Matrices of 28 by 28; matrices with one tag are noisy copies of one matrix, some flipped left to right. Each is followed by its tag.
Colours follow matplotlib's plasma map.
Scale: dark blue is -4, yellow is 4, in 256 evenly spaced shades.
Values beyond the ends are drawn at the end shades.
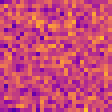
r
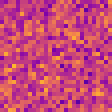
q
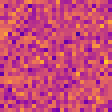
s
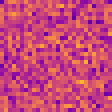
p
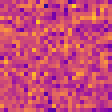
r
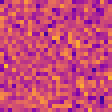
p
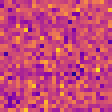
p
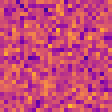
q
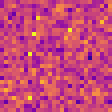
q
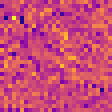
s
